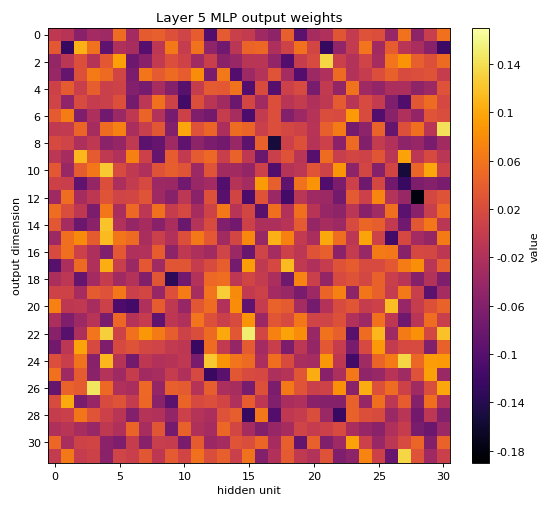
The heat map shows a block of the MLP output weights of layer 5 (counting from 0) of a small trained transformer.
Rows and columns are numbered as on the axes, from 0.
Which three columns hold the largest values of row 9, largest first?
2, 27, 6
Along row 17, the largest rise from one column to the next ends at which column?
15
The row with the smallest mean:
8
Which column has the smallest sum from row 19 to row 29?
23
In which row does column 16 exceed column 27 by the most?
11
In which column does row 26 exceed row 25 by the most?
3
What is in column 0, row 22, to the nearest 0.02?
-0.06
